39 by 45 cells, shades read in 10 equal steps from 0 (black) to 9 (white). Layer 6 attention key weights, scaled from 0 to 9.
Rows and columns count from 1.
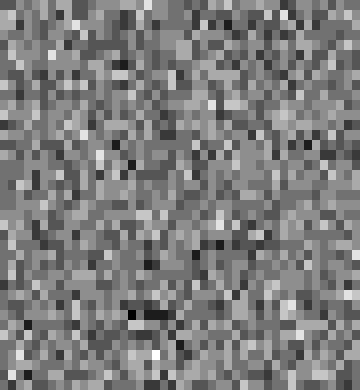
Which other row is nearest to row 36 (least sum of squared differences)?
30
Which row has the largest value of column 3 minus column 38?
36
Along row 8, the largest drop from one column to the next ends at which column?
23
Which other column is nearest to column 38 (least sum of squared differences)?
40
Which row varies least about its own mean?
21
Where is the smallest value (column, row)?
17, 32
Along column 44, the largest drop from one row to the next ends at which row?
31
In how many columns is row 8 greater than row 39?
24
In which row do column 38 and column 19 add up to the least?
27
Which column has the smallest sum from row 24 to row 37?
19
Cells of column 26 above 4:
18
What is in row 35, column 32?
7
